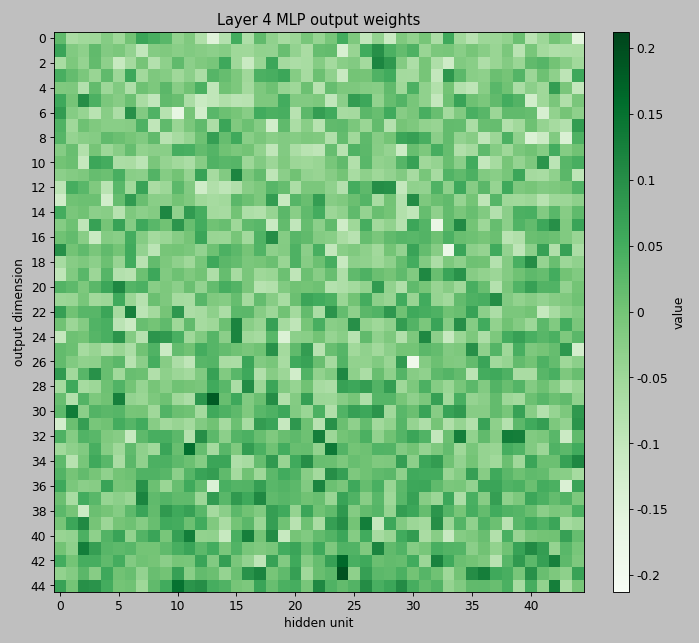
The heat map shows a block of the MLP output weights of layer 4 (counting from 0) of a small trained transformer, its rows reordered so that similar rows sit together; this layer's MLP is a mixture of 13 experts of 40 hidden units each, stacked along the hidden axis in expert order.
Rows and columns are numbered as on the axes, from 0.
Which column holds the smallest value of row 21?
7
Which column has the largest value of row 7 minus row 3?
24
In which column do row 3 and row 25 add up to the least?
9
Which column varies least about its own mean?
1
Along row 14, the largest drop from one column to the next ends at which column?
10
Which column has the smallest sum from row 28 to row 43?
43
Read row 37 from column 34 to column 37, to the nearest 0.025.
-0.075 0.05 -0.025 0.075
